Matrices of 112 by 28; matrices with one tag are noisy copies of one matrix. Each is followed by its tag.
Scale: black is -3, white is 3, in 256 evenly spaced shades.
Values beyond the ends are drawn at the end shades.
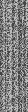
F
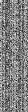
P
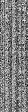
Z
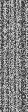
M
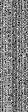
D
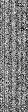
Z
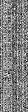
D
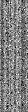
M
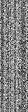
M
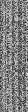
F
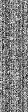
P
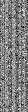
Z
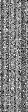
M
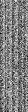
F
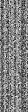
M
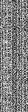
D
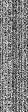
D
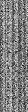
F
